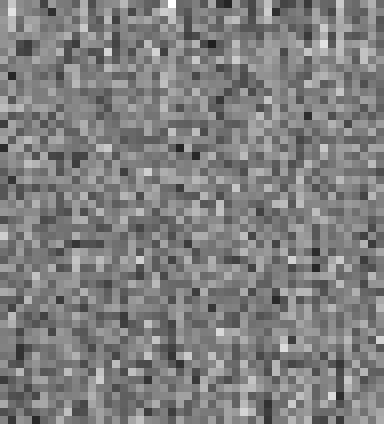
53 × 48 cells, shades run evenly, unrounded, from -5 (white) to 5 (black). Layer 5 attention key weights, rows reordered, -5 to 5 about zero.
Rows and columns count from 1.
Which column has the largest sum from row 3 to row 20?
28
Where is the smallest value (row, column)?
1, 22
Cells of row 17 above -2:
46
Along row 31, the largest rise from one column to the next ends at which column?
47
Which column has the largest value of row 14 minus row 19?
14
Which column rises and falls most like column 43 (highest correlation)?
34
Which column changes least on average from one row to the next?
9
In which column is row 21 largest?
10
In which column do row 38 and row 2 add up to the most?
35
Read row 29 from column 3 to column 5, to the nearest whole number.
-1 -1 1
